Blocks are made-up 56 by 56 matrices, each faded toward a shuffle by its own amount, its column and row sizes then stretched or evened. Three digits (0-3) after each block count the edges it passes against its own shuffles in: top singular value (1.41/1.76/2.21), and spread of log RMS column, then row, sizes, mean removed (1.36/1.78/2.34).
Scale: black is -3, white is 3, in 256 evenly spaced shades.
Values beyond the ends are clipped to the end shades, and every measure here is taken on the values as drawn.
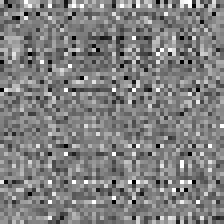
3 1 3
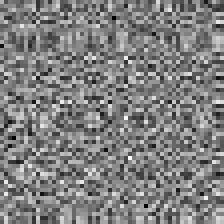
3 1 2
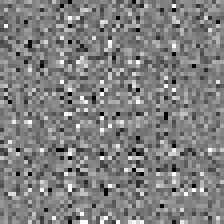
2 3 2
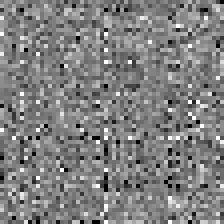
2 3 2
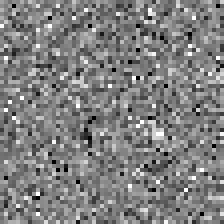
0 1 0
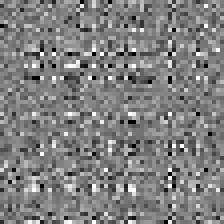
3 2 3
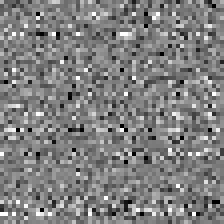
0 1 3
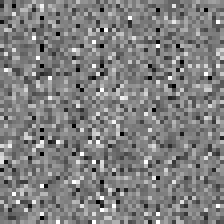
0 2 0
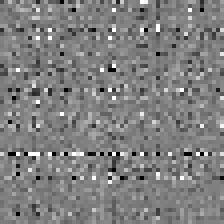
1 2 3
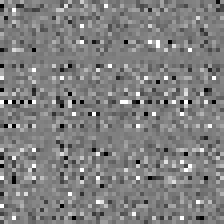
1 2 3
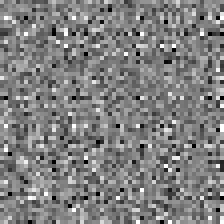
2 2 2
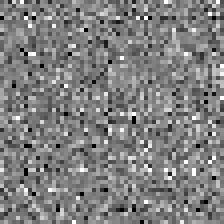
2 1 1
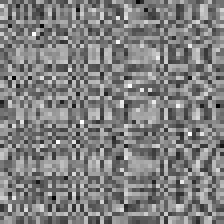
3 1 0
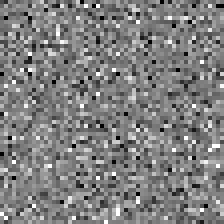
1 1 1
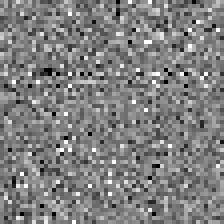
1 0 1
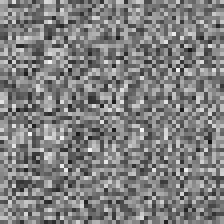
3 1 1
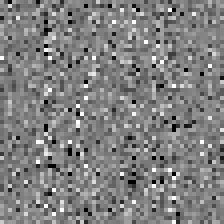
0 3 0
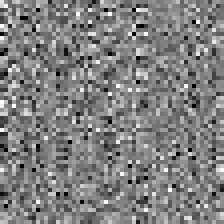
3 2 0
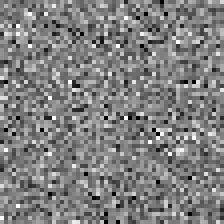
1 0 1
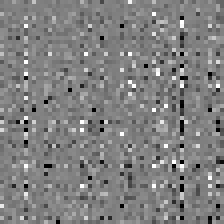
2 3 2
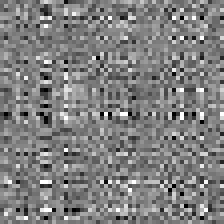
3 3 3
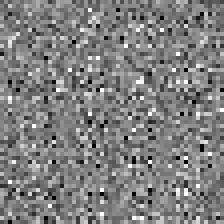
1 2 2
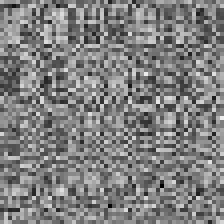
3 0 2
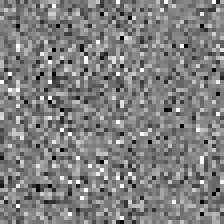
0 2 0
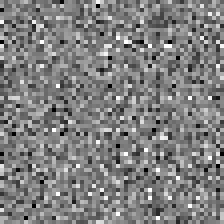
1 1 1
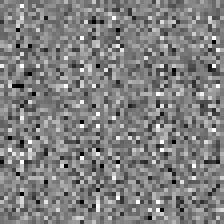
0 2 2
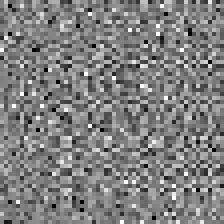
3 0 1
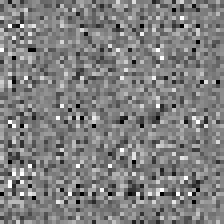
1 3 2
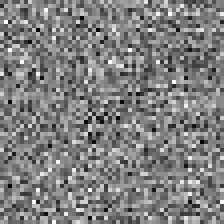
2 0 0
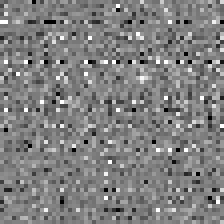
2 1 3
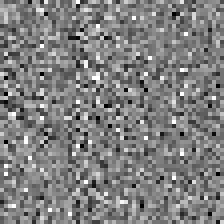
1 2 0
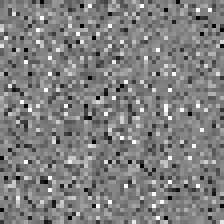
0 0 0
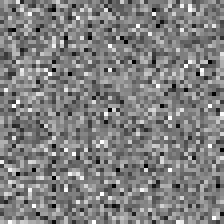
1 0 0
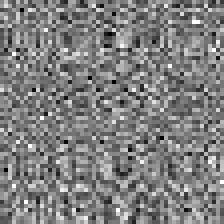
3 0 1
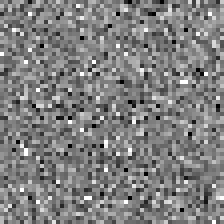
0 0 0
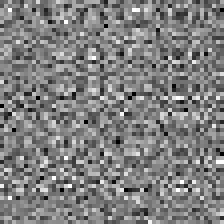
3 0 2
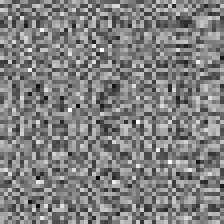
3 0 1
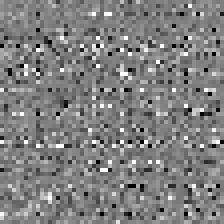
1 1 3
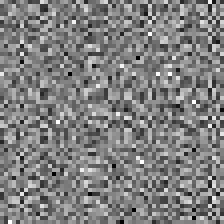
3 2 0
